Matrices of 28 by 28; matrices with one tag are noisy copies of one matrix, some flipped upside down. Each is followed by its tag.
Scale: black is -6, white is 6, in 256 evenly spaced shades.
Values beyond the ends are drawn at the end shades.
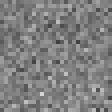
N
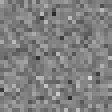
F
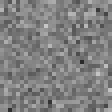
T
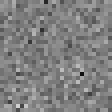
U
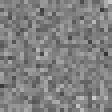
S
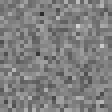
F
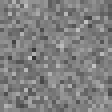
U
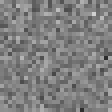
S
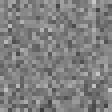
T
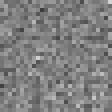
S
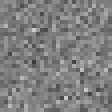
U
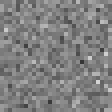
T
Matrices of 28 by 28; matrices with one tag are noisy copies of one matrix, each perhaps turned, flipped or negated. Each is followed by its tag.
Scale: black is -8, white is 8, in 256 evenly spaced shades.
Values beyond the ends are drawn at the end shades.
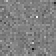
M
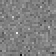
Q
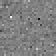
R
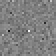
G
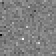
Q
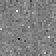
R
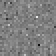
R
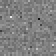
R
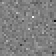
Q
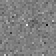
G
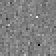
R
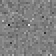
G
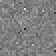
G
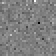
Q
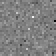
Q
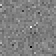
G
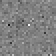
G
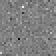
M
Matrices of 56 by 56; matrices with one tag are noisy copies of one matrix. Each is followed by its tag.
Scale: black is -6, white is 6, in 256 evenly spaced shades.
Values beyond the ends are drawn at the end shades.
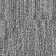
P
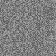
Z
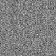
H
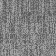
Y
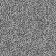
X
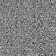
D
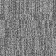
P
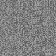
H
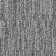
P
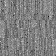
P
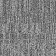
Y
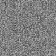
H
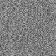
Z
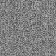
H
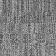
Y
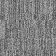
P
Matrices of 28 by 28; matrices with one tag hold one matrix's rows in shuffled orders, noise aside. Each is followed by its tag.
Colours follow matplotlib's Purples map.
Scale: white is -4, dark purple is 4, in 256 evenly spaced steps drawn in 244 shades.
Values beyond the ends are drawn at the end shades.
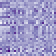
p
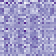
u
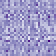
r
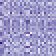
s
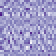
s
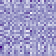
s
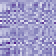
p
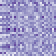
p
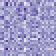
u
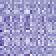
s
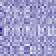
s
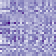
p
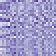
p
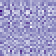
s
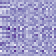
p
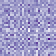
r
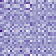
s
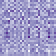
r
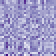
u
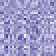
u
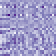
p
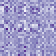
u
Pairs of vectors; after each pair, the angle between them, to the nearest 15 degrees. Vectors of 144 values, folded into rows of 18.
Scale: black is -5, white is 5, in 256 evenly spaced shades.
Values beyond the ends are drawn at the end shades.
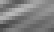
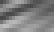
165 degrees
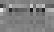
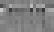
15 degrees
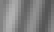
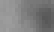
45 degrees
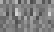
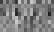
165 degrees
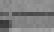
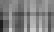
60 degrees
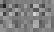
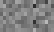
120 degrees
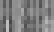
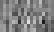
135 degrees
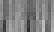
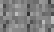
60 degrees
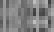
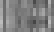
135 degrees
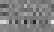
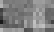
120 degrees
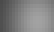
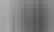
165 degrees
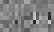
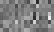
150 degrees
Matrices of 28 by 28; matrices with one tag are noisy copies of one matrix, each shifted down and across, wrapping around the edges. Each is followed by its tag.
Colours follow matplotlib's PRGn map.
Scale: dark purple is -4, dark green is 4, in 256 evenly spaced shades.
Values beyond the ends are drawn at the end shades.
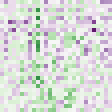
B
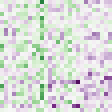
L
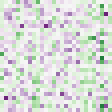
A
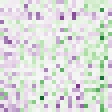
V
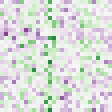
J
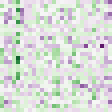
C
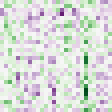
J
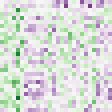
V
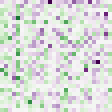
A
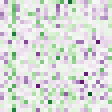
C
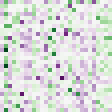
A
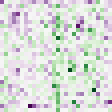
B
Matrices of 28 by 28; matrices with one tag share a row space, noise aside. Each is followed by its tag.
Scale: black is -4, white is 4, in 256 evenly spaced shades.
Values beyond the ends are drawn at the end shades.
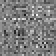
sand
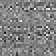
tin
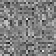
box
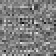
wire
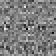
box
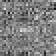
wire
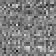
tin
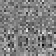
box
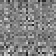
box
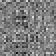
sand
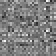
wire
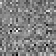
tin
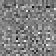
sand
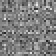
wire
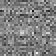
wire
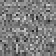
sand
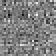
wire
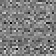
tin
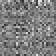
sand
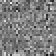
tin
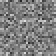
box
